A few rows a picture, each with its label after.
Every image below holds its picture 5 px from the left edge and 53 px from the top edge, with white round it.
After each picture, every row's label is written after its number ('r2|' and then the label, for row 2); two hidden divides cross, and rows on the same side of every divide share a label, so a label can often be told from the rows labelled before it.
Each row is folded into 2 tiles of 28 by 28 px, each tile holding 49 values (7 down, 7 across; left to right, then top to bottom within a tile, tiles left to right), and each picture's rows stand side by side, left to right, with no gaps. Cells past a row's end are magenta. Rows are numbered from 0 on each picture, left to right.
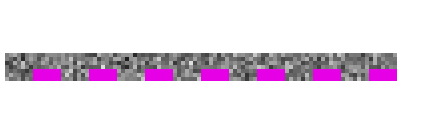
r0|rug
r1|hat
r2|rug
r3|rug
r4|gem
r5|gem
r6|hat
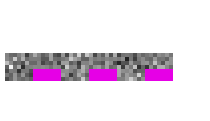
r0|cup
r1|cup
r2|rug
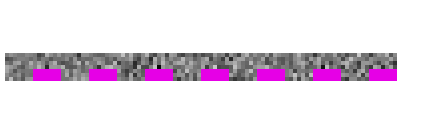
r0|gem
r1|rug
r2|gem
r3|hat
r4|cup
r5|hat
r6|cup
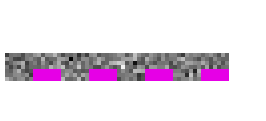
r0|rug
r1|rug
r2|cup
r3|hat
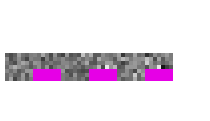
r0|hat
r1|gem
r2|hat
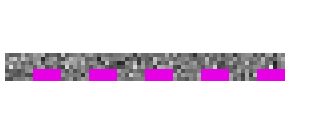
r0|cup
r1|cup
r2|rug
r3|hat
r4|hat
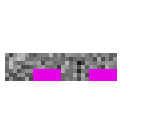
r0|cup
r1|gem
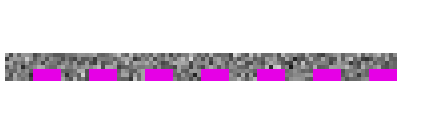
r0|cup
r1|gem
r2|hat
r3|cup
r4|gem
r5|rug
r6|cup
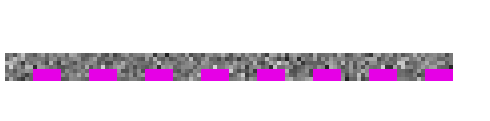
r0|cup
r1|hat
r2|gem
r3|hat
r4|gem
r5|gem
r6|hat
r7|cup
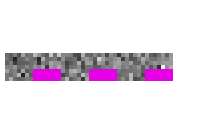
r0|gem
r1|rug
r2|gem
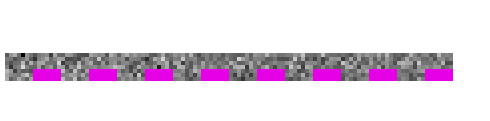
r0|rug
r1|rug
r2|gem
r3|cup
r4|cup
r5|cup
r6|cup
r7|cup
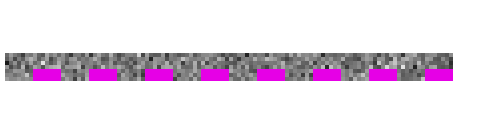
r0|rug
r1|hat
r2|gem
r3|cup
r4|rug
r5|gem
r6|rug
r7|cup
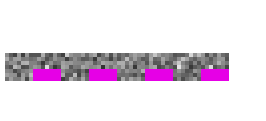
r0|hat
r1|gem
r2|cup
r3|cup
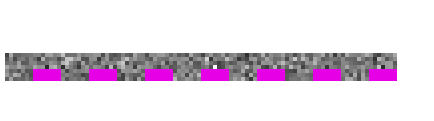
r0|gem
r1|cup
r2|cup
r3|hat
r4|rug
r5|cup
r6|gem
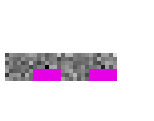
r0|gem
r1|gem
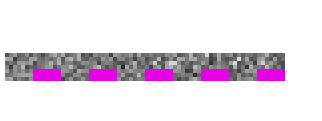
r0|rug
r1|cup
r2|rug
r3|cup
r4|cup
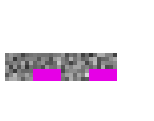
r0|rug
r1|hat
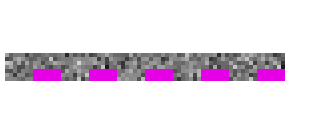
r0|cup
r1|hat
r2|rug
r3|hat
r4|cup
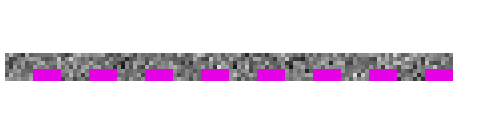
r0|rug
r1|cup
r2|rug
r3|gem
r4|rug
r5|rug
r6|gem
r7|cup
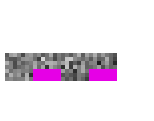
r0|gem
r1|cup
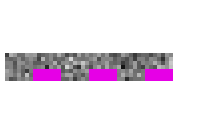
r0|gem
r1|cup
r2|rug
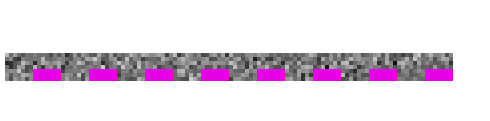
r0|rug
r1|hat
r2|cup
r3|hat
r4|cup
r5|gem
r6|cup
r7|cup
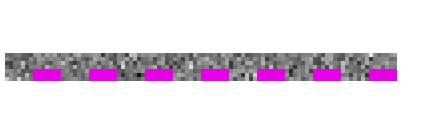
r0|rug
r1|cup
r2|cup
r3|rug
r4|hat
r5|gem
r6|gem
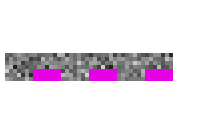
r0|gem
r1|hat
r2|hat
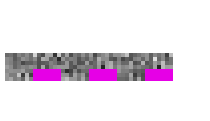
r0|gem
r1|gem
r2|gem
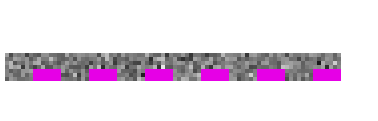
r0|cup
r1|gem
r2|gem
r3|rug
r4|rug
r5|gem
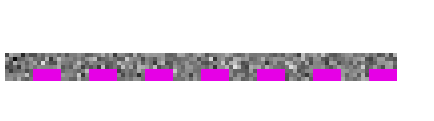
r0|rug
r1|hat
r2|cup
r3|gem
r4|cup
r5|cup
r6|gem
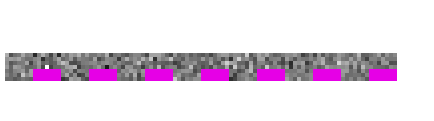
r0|hat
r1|cup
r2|hat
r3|rug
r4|cup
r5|rug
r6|cup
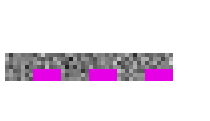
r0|hat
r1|rug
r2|rug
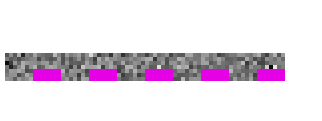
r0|rug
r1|gem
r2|hat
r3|cup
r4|gem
